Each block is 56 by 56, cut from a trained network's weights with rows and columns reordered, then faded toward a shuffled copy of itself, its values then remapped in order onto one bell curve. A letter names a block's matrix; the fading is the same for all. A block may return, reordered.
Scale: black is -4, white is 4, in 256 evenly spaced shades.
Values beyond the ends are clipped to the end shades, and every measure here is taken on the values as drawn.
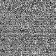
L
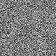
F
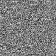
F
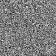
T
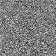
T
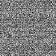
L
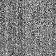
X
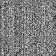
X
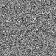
T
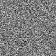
F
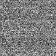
L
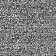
L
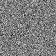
T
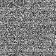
L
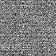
L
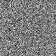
T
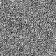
F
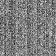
X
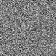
F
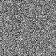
F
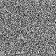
F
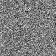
T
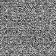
L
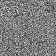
F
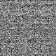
L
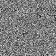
T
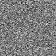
F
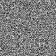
F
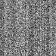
X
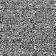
L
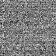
L
